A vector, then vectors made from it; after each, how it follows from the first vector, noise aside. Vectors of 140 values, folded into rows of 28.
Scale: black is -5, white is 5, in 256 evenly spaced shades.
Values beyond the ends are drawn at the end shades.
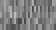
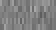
reversed, negated, shrunk.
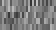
wrapped around.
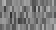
sign-scrambled.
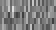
wrapped around.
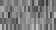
wrapped around.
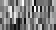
scaled up.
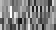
scaled up.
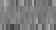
partly zeroed.
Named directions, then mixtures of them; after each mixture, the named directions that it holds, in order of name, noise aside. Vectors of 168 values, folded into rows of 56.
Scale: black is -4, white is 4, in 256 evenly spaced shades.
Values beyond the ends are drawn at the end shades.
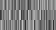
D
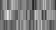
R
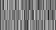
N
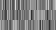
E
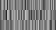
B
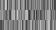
B, D, E.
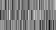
D, E.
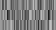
B, N, R.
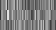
B, N, R.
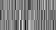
D, E, N.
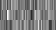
B, E, R.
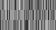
E, N.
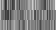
E, N, R.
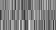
D, N.
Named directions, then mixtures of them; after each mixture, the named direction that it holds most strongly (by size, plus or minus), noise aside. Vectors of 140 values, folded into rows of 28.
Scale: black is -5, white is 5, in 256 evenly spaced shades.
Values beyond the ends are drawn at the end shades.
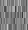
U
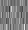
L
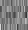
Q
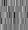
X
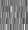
L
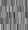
Q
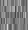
U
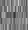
U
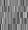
Q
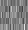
L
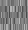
L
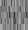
X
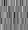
X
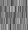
U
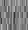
X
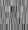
L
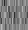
X
